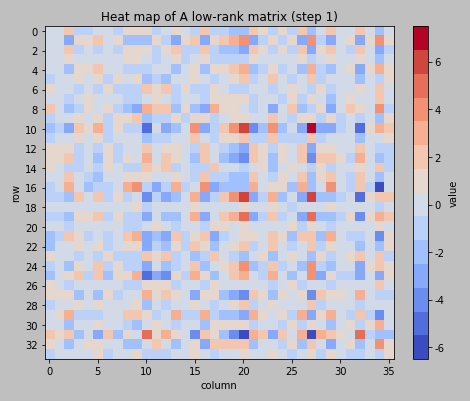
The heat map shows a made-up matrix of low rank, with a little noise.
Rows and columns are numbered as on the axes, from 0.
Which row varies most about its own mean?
10
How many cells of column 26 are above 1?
9
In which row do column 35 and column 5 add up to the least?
31
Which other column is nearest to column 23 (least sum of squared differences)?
15
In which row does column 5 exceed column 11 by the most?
25
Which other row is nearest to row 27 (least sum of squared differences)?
13
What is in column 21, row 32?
-2
